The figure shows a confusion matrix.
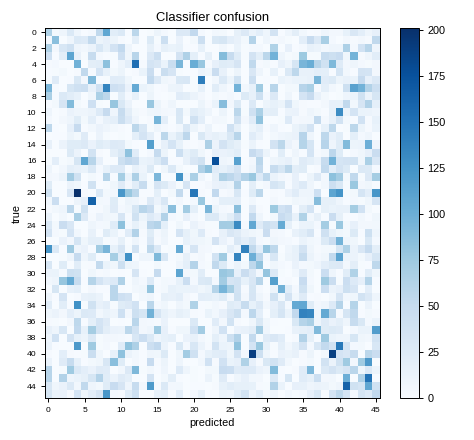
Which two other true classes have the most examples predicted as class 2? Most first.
31, 43
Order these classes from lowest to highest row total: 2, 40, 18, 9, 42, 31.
2, 9, 42, 40, 31, 18
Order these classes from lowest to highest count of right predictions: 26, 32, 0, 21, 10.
26, 10, 0, 21, 32
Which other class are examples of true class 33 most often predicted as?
9
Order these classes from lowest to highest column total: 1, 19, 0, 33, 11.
1, 33, 19, 11, 0
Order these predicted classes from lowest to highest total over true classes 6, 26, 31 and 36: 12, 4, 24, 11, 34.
11, 34, 12, 24, 4
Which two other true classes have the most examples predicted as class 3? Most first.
31, 9
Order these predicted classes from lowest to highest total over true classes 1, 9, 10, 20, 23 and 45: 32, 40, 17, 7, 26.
17, 32, 7, 26, 40
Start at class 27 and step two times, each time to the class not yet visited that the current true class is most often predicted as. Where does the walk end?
8
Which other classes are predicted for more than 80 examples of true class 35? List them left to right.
14, 36, 38
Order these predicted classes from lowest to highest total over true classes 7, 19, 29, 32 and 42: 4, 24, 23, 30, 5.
30, 5, 4, 23, 24
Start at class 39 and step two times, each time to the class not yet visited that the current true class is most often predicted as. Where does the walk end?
28
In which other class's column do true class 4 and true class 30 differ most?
12
